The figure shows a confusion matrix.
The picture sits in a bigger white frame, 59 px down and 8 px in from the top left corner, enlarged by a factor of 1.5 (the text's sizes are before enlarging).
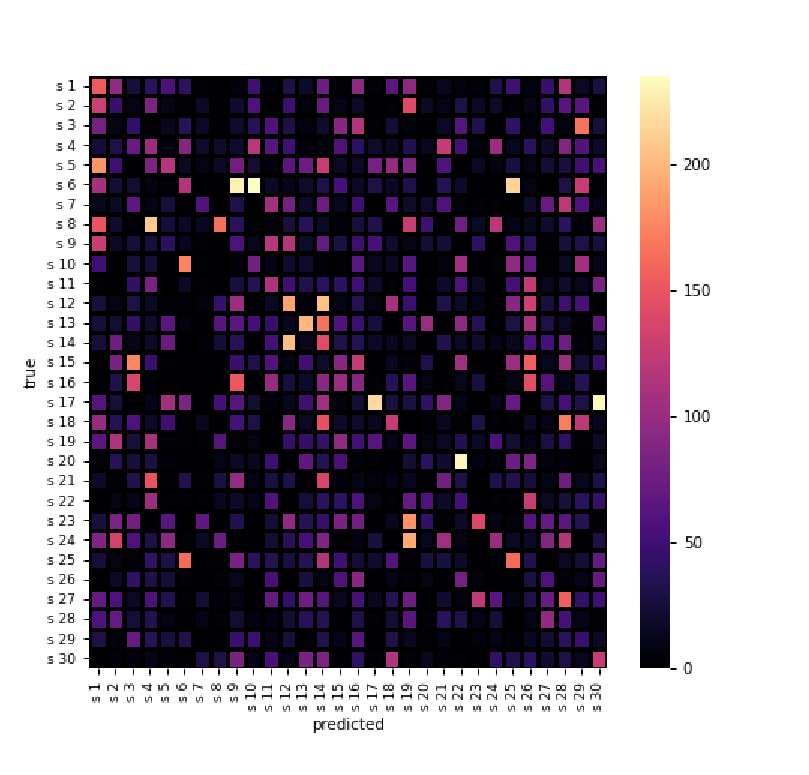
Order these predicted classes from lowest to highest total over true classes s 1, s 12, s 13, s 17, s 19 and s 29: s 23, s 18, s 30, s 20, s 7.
s 7, s 23, s 20, s 18, s 30
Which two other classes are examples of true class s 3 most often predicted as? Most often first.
s 29, s 16
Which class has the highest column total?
s 14
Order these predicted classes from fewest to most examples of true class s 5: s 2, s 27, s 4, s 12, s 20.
s 20, s 27, s 2, s 12, s 4
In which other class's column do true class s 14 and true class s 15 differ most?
s 12
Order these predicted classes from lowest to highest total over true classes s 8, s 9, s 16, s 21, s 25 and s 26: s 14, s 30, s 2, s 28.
s 2, s 28, s 30, s 14
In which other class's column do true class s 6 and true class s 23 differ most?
s 10
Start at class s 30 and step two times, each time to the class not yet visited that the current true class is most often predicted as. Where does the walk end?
s 28
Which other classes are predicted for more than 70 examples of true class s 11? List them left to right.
s 4, s 26, s 30
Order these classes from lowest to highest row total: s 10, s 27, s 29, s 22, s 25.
s 29, s 22, s 10, s 25, s 27
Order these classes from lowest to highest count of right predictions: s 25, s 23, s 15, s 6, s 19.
s 19, s 15, s 6, s 23, s 25
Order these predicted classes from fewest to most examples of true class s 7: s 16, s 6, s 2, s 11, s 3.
s 6, s 2, s 16, s 3, s 11
